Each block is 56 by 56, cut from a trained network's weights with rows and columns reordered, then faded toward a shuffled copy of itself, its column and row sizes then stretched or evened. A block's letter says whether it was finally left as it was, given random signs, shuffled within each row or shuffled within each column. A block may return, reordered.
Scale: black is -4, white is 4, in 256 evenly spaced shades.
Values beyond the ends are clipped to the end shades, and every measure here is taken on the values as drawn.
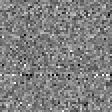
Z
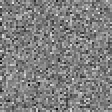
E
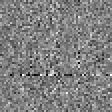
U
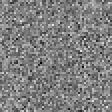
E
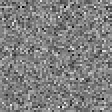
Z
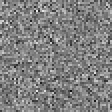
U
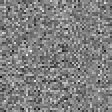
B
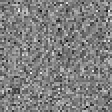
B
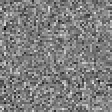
U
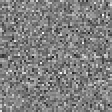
Z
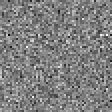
Z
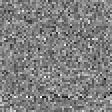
Z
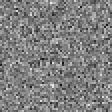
B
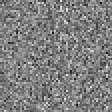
E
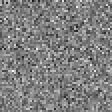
Z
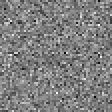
Z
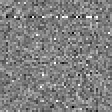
B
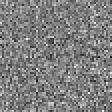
B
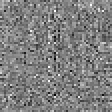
B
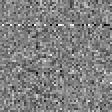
U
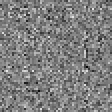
U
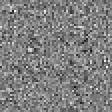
B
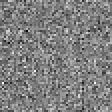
U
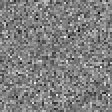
Z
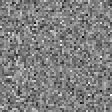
E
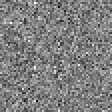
E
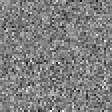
U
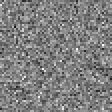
E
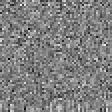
B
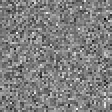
E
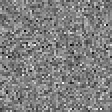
Z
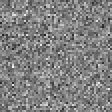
U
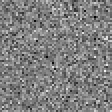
E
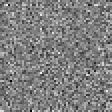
B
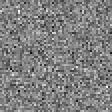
U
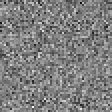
U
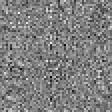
B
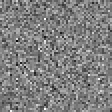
E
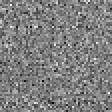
Z
